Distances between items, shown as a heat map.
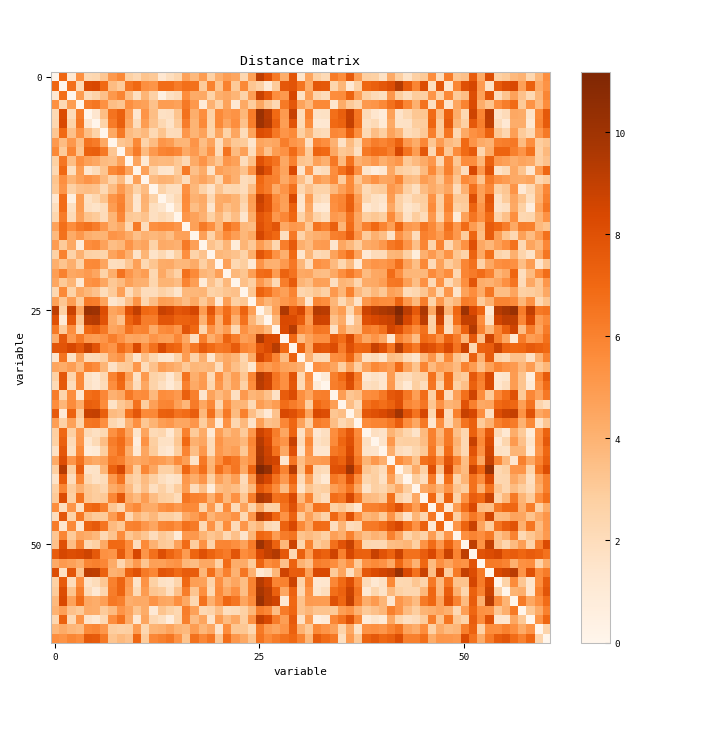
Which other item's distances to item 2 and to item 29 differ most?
13
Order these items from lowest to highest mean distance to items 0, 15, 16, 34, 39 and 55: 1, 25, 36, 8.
8, 1, 36, 25
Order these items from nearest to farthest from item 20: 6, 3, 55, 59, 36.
59, 3, 36, 6, 55
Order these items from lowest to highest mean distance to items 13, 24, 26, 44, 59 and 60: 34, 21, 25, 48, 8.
8, 48, 34, 21, 25
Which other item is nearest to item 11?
9
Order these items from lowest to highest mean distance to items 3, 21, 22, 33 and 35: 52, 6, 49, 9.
49, 6, 9, 52
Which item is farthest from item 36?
42
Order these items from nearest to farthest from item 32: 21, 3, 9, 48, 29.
21, 9, 3, 48, 29
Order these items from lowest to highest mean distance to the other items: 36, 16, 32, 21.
32, 21, 16, 36
